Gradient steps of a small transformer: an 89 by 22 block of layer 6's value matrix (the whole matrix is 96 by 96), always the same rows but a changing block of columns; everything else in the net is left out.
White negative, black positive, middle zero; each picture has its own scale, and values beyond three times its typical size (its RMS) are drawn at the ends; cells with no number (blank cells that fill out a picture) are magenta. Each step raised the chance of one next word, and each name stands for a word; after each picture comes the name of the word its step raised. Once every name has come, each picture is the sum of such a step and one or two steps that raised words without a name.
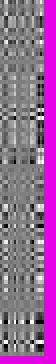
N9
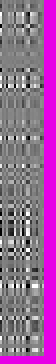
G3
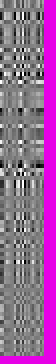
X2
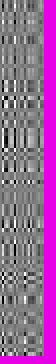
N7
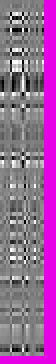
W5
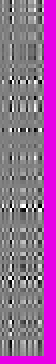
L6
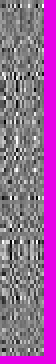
N7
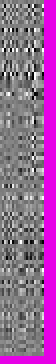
W5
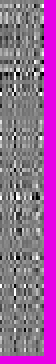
G3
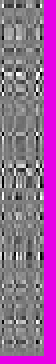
X2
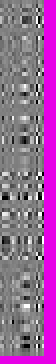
N9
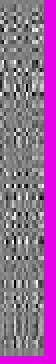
W5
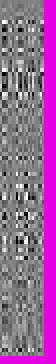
W5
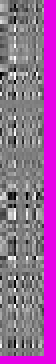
L6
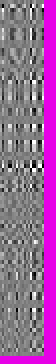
X2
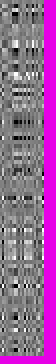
G3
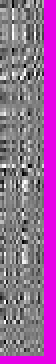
X2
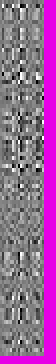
X2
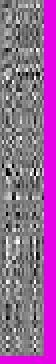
X2
